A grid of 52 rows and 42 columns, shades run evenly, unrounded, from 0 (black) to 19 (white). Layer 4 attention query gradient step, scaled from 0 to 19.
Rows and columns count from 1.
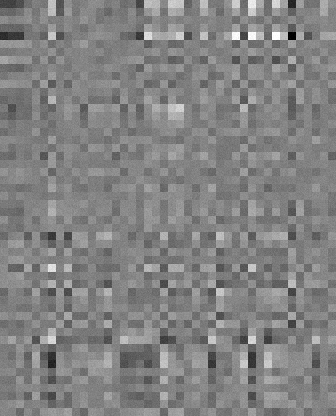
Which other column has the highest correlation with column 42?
29
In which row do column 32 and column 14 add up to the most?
5
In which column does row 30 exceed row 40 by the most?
28
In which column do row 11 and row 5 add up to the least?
37
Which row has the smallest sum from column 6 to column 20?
45
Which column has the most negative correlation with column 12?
16
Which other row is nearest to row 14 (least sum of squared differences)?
15
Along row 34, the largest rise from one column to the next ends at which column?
32
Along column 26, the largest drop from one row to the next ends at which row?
6
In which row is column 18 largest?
43
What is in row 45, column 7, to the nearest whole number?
4
